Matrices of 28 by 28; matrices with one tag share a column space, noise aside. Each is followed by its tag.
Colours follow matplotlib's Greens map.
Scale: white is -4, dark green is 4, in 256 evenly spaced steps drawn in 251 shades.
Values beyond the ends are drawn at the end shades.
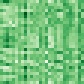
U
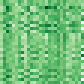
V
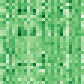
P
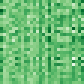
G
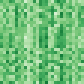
U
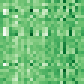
P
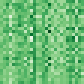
G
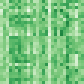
P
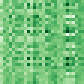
G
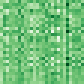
G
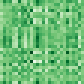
U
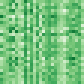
G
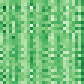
V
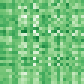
G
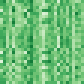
U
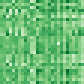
P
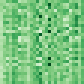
G
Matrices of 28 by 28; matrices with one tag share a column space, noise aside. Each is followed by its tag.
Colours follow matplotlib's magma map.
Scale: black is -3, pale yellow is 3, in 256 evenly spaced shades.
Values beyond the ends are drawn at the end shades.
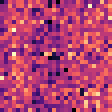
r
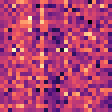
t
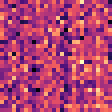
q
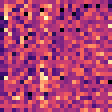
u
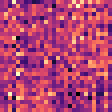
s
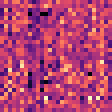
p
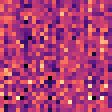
p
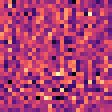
p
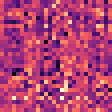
p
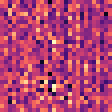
p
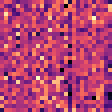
u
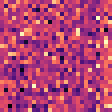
q
